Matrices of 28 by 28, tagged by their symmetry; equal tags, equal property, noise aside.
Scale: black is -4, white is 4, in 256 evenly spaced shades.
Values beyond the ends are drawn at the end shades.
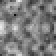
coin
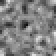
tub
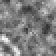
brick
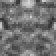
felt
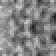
coin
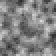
brick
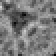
tub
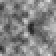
coin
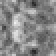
coin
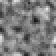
brick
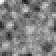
tub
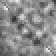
brick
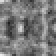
coin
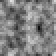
coin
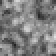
brick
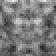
felt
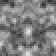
felt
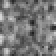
coin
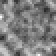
brick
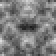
felt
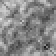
tub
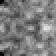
coin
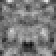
felt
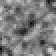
tub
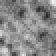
brick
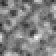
tub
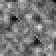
brick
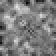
tub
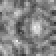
coin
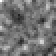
tub
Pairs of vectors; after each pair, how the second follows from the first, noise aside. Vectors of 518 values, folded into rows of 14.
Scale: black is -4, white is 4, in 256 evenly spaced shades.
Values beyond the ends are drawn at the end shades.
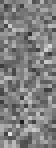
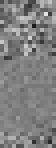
reversed, partly zeroed.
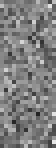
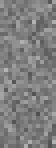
shrunk.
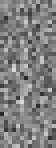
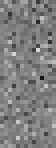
reversed, negated, partly zeroed.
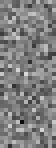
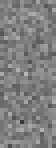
shrunk.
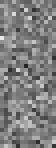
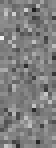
partly zeroed.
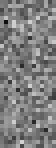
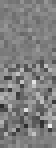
reversed, negated, partly zeroed.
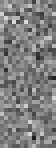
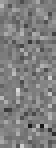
reversed, negated, partly zeroed.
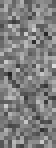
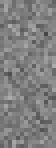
shrunk.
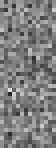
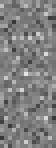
reversed, negated, partly zeroed.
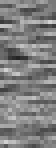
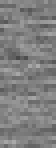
shrunk.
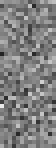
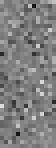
partly zeroed.
